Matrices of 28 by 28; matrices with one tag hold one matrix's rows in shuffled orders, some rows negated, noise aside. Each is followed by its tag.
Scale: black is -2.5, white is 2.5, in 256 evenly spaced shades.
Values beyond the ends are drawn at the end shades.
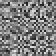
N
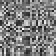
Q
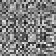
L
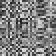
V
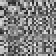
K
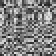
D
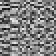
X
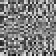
K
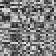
X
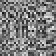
L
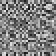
L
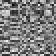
X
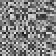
L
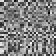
K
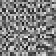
L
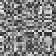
D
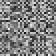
N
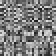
D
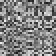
D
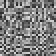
Q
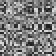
D
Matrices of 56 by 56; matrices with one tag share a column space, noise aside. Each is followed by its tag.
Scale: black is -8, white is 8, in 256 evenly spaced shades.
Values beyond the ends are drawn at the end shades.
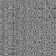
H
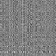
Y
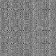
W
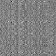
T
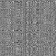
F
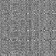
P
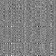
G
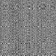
G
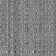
Y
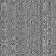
T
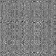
T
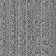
T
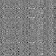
H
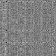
F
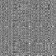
G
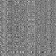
Y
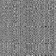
G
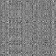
T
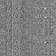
H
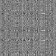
P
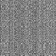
G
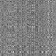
Y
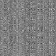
W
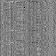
F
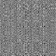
G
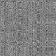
F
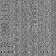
Y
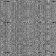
T
